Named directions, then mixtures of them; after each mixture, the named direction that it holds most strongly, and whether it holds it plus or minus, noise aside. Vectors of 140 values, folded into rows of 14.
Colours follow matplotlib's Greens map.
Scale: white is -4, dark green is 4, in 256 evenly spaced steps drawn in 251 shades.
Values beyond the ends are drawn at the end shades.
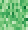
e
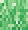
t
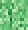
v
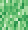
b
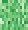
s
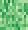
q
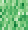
b, plus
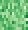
e, minus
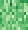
q, minus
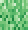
t, plus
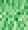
b, minus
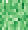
b, plus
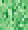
v, minus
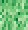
b, minus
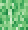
v, minus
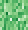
b, minus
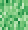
b, minus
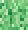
v, plus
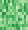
q, plus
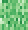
s, plus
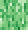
q, plus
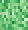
e, minus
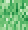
b, plus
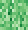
v, plus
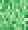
e, minus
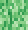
v, plus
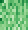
t, minus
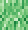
b, plus
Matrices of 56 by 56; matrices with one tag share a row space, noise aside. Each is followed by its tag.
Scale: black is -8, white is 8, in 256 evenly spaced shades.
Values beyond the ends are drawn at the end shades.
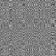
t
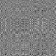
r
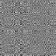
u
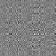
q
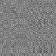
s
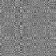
u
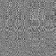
q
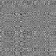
u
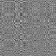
u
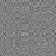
r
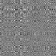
u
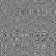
r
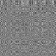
r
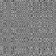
s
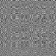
r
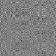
r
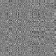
q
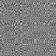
u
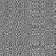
q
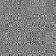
q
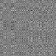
s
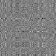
r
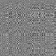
q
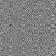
t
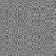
q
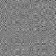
r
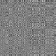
q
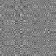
u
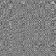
t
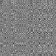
s
